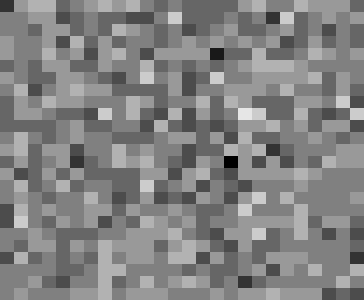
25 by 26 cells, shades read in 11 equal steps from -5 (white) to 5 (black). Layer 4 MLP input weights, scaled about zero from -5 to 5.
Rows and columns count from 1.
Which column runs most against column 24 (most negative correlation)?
17
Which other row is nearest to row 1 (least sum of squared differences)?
18
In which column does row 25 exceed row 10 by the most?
26
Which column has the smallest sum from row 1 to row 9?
4
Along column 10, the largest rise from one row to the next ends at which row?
2
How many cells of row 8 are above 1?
2
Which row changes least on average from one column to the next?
25
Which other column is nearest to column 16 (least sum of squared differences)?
7
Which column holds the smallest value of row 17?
19
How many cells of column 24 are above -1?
19
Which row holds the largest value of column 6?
14
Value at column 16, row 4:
-1
